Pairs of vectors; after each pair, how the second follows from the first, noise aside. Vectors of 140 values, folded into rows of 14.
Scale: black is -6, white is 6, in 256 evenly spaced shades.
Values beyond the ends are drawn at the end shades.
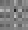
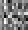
wrapped around, scaled up.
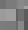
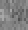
reversed, negated, partly zeroed.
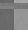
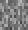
shuffled.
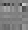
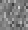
shuffled.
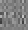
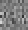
negated.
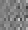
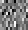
wrapped around, scaled up.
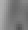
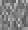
shuffled.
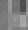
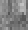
negated.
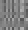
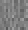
negated, shrunk.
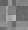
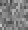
shuffled.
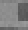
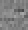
wrapped around, partly zeroed.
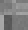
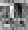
wrapped around, scaled up.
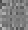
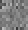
partly zeroed.
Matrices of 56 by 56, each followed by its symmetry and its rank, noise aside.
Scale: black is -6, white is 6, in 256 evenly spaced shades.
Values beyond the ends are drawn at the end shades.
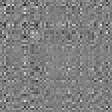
symmetric, rank three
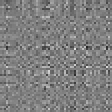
no symmetry, rank three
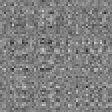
no symmetry, rank four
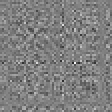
no symmetry, rank five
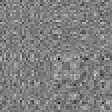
symmetric, rank four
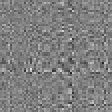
no symmetry, rank four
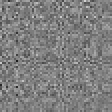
antisymmetric, rank four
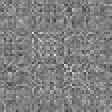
symmetric, rank five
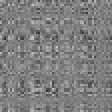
no symmetry, rank three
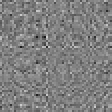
no symmetry, rank five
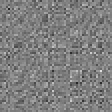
symmetric, rank five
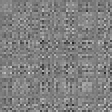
symmetric, rank three
